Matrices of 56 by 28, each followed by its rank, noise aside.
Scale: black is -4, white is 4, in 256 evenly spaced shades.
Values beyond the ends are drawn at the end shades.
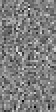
eight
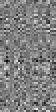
three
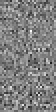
six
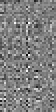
four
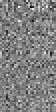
six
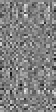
four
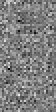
eight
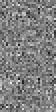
eight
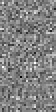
eight
